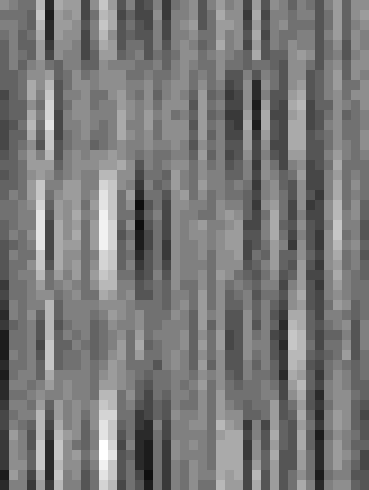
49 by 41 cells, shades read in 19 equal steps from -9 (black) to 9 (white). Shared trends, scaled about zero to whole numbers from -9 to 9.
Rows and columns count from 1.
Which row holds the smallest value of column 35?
21
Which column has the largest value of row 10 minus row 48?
6
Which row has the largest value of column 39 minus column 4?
49
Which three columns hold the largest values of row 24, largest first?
12, 5, 13
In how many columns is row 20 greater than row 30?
21
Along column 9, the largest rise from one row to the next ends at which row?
46
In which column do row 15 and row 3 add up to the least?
36
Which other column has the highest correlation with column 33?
16
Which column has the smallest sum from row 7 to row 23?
29
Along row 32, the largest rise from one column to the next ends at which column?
33
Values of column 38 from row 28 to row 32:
3 2 1 2 0
